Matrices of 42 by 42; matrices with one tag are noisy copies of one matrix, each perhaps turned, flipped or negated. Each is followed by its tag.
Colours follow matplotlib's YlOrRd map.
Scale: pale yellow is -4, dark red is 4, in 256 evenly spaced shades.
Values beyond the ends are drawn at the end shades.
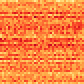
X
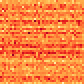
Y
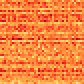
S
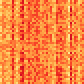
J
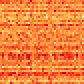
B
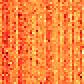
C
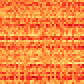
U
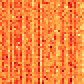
S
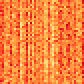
Y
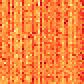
S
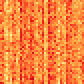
U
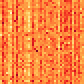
B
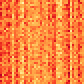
J
